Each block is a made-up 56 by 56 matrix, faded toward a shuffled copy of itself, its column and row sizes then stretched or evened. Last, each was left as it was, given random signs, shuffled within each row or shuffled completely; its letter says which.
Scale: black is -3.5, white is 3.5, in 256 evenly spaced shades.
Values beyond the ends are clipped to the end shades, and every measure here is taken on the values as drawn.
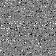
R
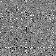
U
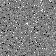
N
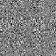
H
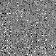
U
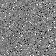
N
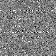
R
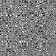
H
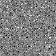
R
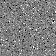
N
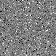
N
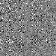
H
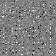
H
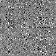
U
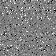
R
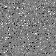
R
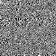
U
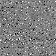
R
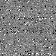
R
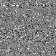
R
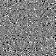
H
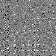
H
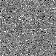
R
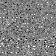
R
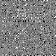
H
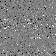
R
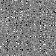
U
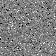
N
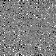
U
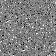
N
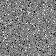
N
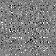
H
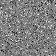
N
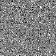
U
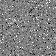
N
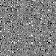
H
